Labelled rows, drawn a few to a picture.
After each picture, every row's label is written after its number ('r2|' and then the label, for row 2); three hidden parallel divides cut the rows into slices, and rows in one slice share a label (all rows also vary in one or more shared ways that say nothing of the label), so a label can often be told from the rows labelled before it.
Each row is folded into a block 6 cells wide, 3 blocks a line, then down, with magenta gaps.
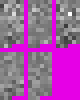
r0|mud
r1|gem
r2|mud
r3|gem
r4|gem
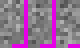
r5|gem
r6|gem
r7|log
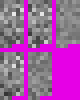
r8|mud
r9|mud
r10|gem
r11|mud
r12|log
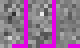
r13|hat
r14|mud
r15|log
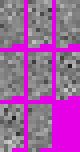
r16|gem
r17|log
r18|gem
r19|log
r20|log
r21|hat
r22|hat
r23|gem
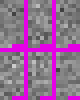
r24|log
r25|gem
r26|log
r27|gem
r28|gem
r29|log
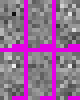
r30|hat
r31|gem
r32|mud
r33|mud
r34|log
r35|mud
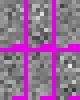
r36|gem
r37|mud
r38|log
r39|log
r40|log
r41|mud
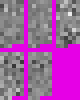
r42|gem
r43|gem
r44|mud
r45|hat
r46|log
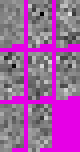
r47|gem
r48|hat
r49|mud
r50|hat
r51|mud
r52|hat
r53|log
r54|hat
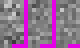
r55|mud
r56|log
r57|gem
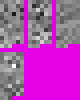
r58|hat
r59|hat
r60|log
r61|mud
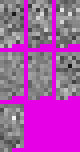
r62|hat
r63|mud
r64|mud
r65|gem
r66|gem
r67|hat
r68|mud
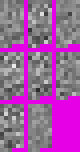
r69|gem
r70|mud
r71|log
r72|mud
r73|mud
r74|gem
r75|mud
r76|gem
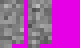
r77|gem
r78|gem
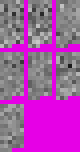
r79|hat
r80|hat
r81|gem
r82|log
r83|gem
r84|hat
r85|gem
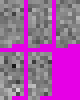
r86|log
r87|gem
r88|gem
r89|hat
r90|log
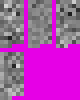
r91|mud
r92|log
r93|hat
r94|hat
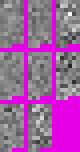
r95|gem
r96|log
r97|mud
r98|log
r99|log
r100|hat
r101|log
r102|mud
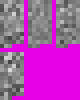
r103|mud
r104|gem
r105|gem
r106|mud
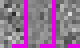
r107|hat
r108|log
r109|mud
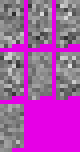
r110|hat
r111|mud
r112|mud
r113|mud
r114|gem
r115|mud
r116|log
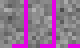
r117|log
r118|gem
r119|log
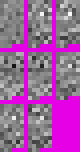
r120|gem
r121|mud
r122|mud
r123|hat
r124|hat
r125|mud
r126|mud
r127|mud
